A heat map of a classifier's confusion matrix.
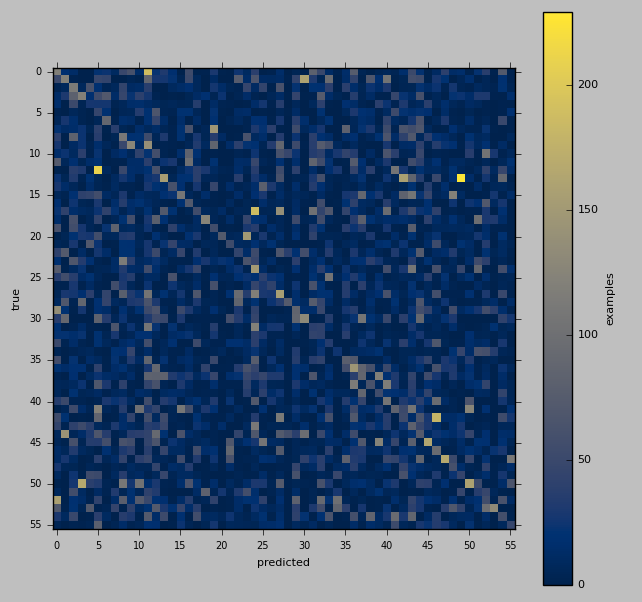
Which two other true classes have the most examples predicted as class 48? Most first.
15, 53
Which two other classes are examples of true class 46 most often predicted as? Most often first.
21, 27
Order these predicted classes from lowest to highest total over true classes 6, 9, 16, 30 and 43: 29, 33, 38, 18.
18, 38, 33, 29
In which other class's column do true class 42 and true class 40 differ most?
27
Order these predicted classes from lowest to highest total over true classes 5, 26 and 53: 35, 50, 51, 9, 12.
50, 51, 9, 35, 12
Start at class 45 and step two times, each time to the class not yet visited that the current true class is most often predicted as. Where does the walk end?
37
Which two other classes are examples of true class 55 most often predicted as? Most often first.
5, 41
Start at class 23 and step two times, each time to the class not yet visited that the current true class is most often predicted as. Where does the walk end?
2
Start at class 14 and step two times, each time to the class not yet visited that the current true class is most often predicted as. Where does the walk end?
33
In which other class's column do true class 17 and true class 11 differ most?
24
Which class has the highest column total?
11
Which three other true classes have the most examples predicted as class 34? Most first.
52, 53, 49
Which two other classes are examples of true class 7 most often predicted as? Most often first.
19, 35
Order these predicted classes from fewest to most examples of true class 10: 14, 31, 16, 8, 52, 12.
14, 8, 31, 12, 16, 52
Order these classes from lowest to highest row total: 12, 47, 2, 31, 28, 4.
4, 31, 2, 28, 12, 47
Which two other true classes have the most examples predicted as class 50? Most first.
41, 40
